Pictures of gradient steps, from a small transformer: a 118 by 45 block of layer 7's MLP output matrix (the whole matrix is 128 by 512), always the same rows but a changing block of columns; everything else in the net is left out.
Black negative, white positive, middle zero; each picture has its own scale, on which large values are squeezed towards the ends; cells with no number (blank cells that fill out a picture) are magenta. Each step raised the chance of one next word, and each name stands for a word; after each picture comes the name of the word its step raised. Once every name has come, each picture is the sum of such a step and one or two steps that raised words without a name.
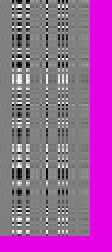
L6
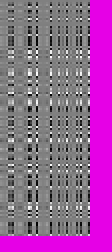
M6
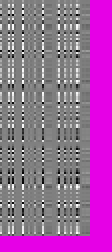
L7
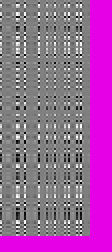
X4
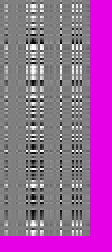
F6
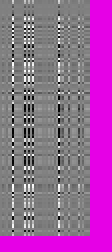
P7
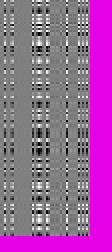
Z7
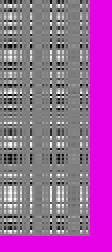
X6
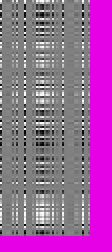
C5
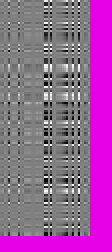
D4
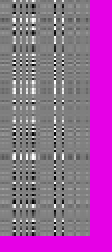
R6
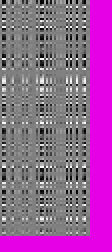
L6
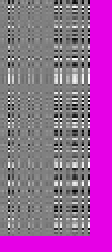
L6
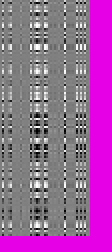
F6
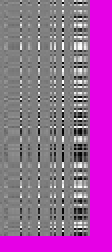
X4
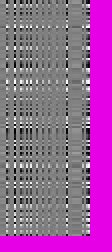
L6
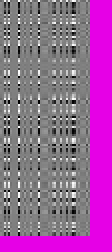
Z7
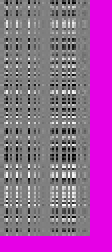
X6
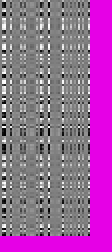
R6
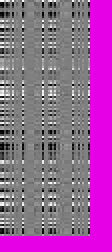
C5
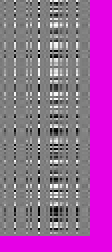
L7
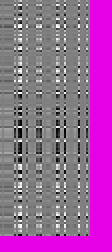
P7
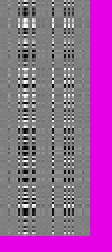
L7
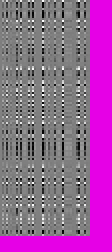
C5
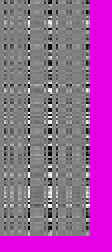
X6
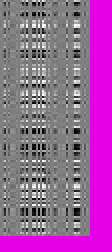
L7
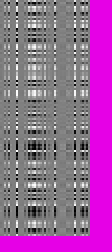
F6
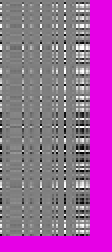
F6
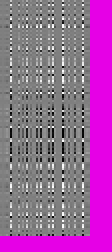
P7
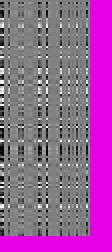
M6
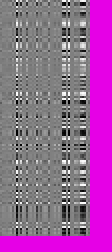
D4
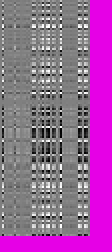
P7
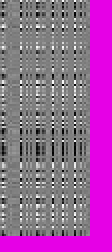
C5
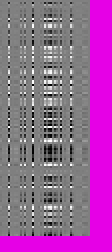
M6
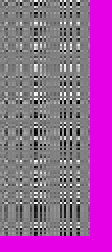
D4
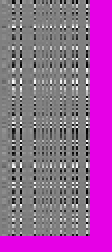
L6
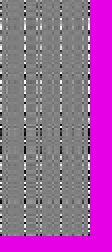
R6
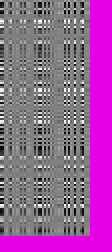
R6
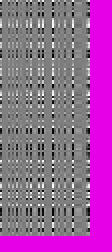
L7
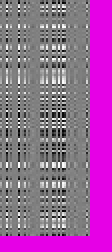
L6
